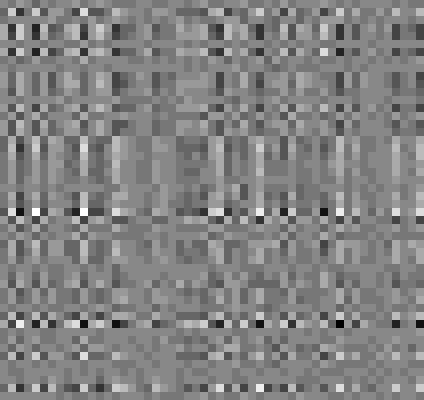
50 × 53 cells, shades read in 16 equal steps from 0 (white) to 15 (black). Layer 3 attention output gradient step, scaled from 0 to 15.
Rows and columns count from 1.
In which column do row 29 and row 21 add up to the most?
3
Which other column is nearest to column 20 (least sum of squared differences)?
7
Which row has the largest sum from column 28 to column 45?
41
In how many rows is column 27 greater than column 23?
21
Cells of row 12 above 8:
11
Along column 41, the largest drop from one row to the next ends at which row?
28
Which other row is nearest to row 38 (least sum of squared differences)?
37
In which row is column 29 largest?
27
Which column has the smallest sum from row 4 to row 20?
13
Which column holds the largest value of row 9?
35
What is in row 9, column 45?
7
